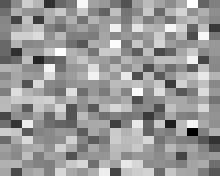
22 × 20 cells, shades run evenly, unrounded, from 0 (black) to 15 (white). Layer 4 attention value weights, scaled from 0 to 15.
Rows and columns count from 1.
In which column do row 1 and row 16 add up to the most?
18
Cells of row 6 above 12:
2
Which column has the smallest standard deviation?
10
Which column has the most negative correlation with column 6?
15
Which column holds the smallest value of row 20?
17
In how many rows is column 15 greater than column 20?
15
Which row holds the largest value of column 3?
16
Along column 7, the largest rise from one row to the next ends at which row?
21
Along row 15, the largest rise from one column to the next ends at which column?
8
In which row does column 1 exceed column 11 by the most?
22
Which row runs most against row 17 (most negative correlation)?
1
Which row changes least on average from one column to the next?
13
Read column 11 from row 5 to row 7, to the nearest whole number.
8 15 12
